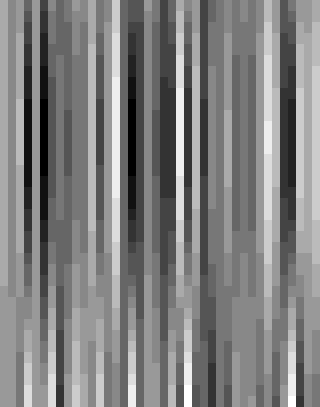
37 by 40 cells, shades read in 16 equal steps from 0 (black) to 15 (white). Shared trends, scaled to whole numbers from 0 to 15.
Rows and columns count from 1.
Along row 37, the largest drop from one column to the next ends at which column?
38
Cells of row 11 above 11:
5
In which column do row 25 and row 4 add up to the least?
6
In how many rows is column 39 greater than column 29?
30
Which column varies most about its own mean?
17
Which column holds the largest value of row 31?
24
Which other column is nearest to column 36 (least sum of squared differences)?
22
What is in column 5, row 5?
9
